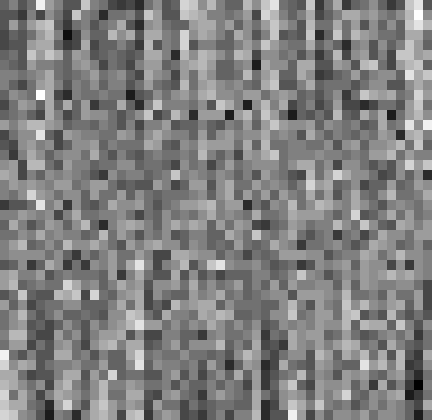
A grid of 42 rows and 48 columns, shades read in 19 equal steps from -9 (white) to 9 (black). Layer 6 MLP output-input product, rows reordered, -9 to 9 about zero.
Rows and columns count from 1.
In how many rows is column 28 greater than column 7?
17
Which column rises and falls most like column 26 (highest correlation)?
14
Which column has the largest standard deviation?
47
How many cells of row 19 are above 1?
13
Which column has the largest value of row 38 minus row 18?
38
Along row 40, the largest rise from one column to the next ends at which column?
46
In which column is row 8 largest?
36
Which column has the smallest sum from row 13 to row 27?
5
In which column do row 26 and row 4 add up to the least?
21
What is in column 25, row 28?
4
